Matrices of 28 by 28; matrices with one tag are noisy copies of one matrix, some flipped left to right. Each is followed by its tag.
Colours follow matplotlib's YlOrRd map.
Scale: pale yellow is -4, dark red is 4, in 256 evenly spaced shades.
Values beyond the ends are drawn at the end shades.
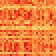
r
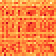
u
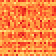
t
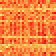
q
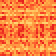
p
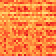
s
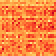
u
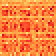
u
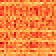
t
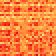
s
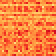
s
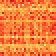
q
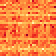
p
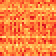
q
